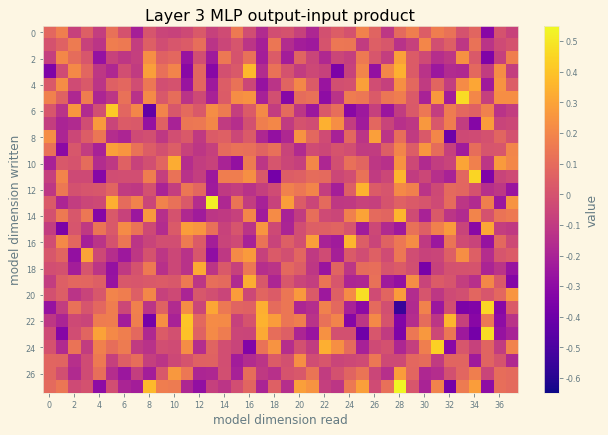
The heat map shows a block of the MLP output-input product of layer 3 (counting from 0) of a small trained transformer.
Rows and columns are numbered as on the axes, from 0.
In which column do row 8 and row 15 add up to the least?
1
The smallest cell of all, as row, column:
21, 28
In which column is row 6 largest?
5
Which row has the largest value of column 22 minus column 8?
7
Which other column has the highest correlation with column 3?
16
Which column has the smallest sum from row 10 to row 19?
30
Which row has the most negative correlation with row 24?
18
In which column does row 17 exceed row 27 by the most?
32
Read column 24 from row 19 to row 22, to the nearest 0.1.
-0.2 0.2 -0.2 -0.3
